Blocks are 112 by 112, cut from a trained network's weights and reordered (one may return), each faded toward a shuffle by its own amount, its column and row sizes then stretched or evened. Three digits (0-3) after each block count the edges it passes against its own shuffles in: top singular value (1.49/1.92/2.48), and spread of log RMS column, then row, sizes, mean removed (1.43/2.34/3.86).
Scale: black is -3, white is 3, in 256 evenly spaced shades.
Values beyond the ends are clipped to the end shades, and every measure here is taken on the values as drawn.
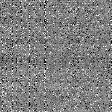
1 2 0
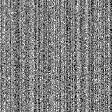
3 1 1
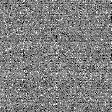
1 1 0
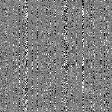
1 3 1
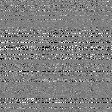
2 1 3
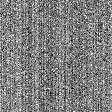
2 0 0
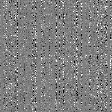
0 3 1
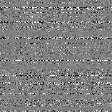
1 1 3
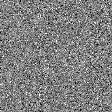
0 1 0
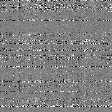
1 1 3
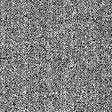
0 0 1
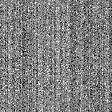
2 0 1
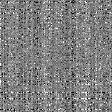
2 1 2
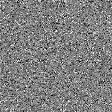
1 0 1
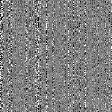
2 3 0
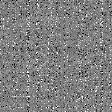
0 2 1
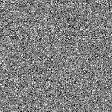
1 0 1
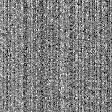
3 1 1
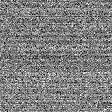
2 0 0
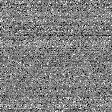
1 0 1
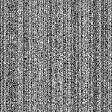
3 0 1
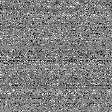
1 0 2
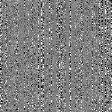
0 3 0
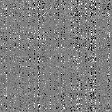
1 3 2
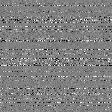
0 0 3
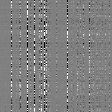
3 3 0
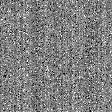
1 1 0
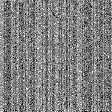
3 0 1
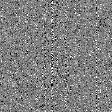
1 2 0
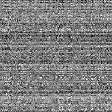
3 2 1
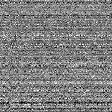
3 0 2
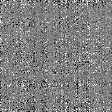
1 2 2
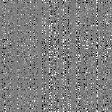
1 3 2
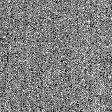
0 0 0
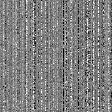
3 3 0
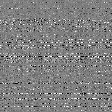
1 0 3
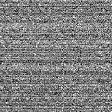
3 1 0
